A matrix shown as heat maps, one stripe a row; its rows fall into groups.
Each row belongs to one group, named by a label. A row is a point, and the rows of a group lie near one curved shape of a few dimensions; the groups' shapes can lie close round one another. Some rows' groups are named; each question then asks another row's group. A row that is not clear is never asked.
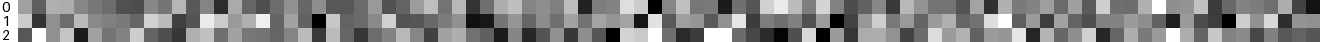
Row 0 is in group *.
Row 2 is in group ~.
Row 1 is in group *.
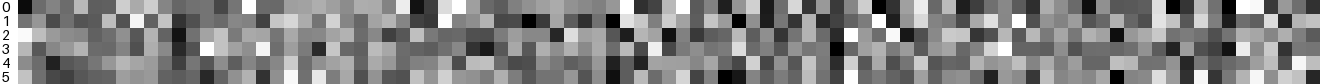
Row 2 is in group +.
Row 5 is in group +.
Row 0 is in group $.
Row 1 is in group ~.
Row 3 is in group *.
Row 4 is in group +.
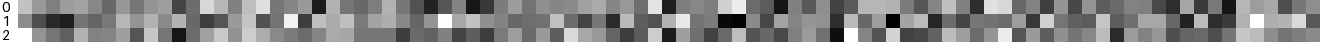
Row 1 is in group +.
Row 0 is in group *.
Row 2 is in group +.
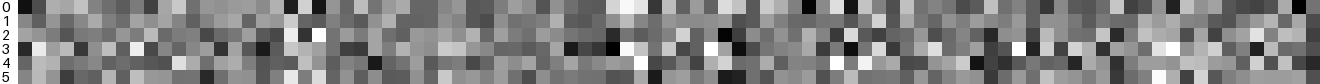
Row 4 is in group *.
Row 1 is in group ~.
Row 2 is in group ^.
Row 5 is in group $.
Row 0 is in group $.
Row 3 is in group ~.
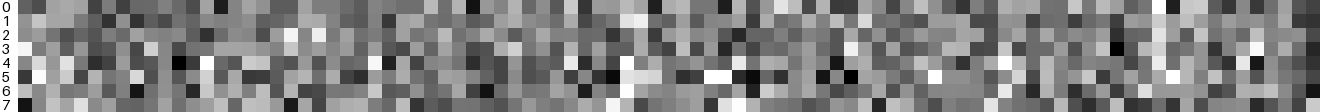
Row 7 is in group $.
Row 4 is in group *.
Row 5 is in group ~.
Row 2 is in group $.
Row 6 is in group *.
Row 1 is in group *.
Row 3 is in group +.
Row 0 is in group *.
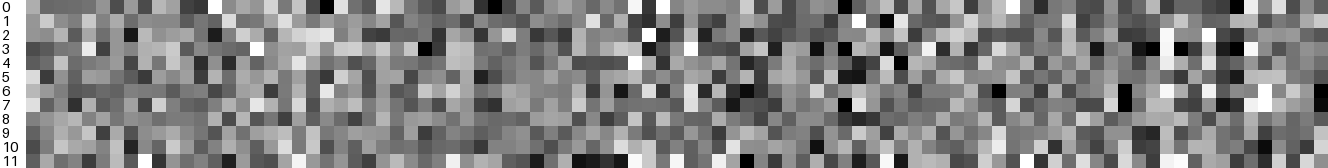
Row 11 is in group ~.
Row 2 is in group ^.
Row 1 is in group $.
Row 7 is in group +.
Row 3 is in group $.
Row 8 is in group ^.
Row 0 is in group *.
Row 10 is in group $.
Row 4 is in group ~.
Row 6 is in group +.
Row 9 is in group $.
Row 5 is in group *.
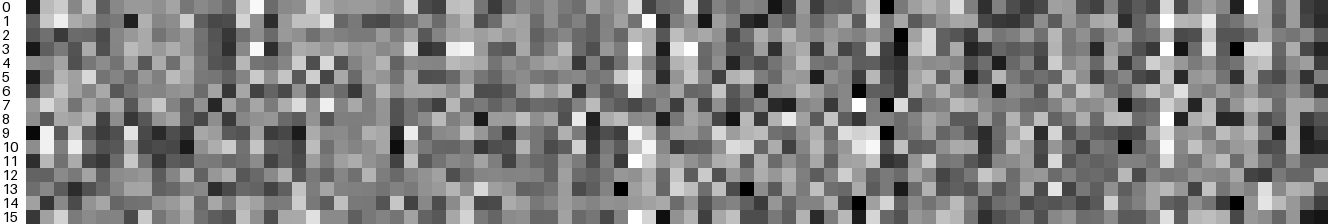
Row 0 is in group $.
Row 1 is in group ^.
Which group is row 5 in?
$
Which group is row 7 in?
$
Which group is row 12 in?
$
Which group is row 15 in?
$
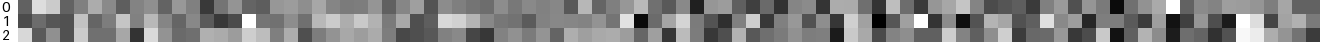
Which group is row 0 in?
$
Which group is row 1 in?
$
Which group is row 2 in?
+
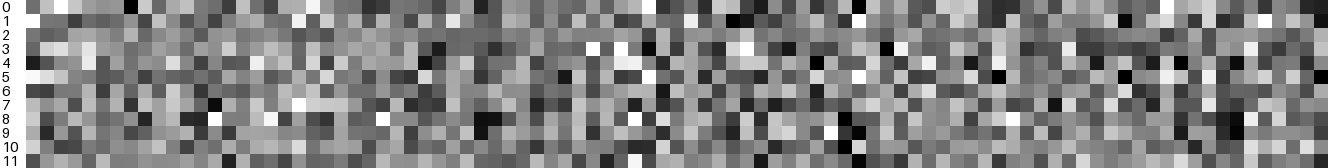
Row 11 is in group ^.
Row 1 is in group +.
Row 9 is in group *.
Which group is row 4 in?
$
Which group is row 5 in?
+
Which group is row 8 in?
*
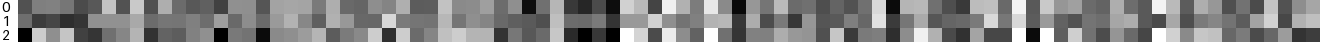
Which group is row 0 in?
~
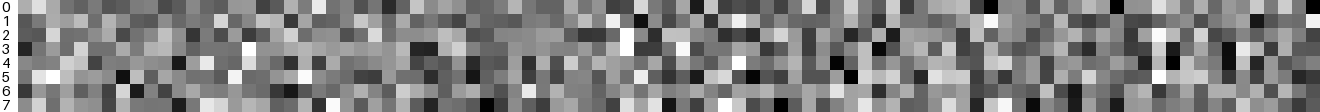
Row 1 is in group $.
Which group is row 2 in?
~
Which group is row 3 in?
$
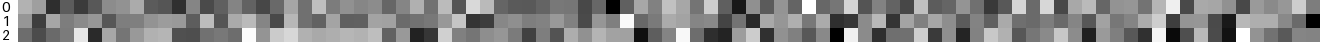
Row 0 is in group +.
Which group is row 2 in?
$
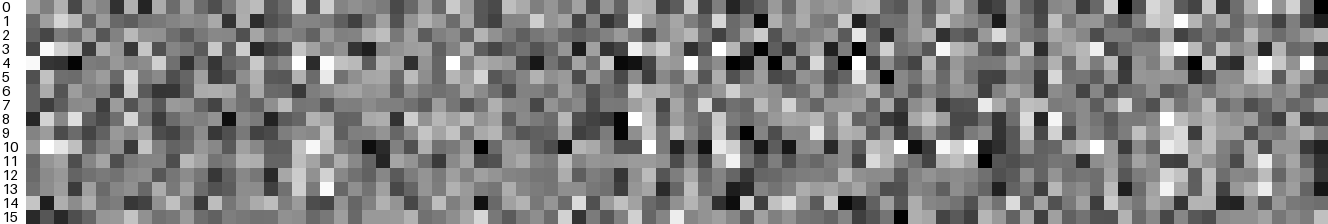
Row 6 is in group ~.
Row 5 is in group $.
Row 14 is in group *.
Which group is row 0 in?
+
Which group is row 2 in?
$
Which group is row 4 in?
+
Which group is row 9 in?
+
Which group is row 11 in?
*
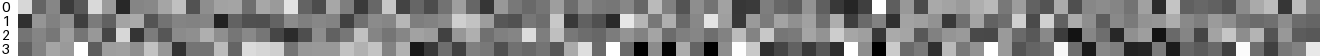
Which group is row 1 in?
~
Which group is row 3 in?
$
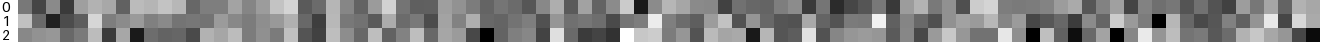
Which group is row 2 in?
*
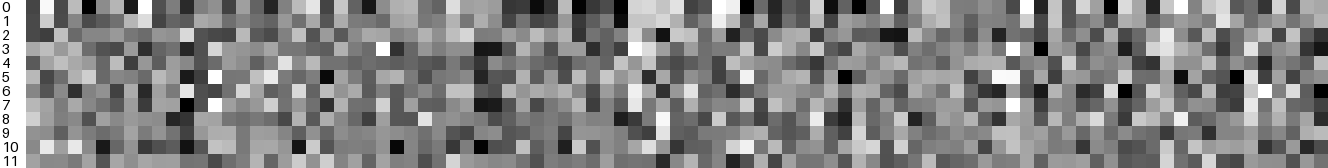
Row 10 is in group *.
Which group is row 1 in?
~
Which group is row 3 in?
*
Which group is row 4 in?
$
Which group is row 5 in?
*
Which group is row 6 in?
+
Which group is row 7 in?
*
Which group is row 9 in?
+
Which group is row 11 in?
$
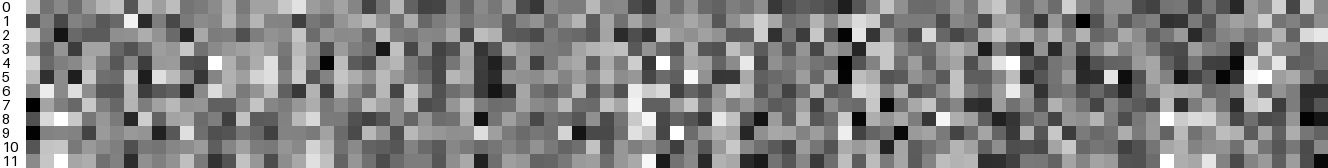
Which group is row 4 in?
*
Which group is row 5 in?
+
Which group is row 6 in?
*
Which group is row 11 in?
^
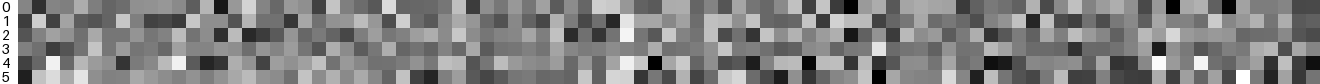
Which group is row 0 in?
*
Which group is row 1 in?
~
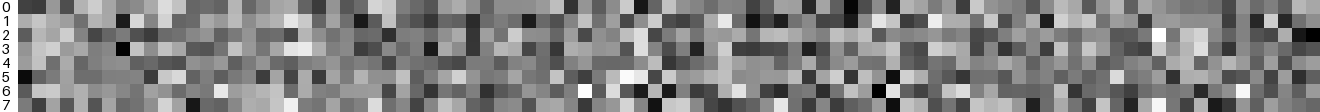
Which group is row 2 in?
*
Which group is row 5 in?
$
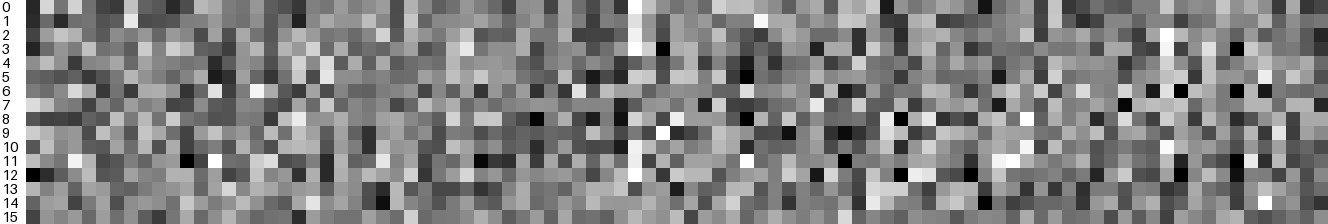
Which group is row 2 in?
~
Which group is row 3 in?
$
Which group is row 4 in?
$
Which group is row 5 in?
+
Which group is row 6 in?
*
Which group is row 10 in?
~
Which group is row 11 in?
*
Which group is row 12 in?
$
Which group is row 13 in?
*
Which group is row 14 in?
*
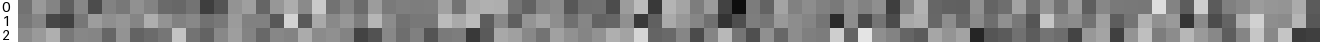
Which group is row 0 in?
$
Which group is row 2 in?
*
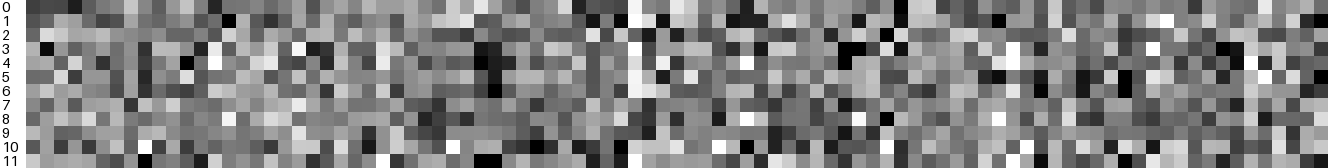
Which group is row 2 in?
$
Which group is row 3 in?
*
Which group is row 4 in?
*
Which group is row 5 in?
+
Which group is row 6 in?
*
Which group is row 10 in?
~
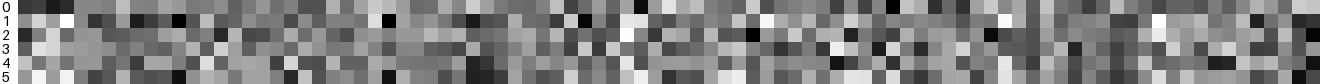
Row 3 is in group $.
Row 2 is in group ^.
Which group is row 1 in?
*
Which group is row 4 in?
*
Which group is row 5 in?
*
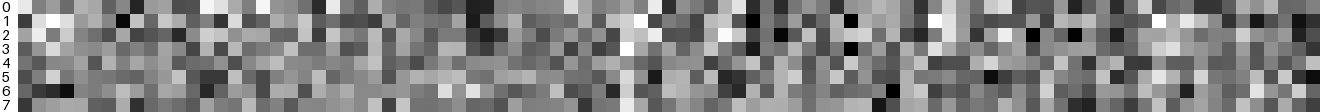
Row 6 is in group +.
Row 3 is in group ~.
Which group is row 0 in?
*
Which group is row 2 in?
*
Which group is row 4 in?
$
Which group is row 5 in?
^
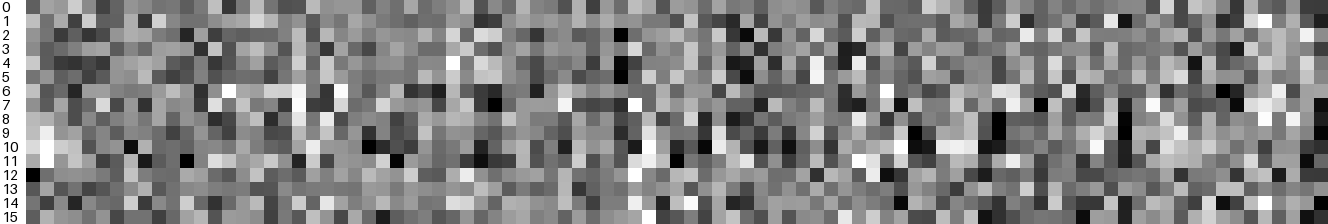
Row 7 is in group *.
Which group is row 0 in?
*
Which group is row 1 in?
+
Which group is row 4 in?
+
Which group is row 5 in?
+
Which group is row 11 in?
*
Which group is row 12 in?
$
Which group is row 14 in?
+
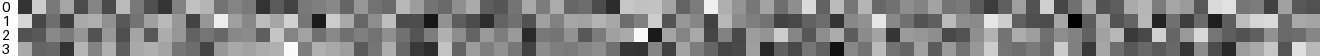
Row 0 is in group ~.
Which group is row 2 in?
$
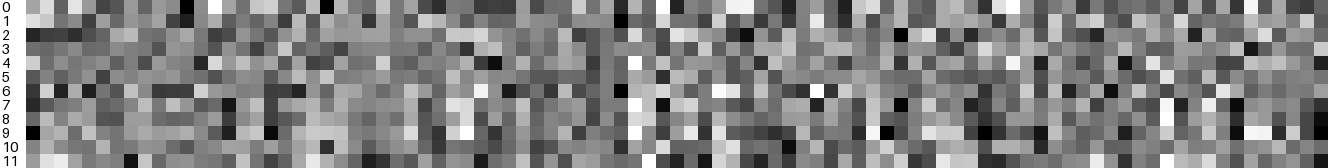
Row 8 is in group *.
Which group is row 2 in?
+
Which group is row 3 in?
$
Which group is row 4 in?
*
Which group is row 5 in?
$
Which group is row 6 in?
~
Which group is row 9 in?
$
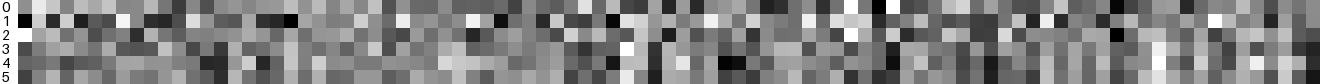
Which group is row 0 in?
$
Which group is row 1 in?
~
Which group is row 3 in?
~
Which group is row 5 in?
^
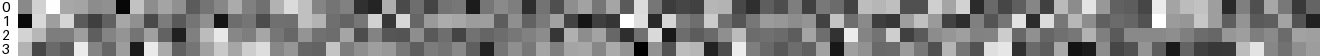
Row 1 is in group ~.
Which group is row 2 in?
+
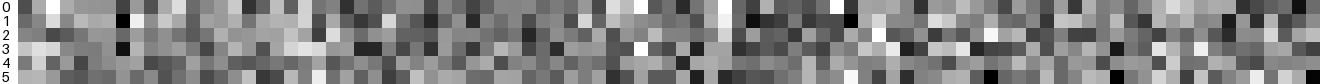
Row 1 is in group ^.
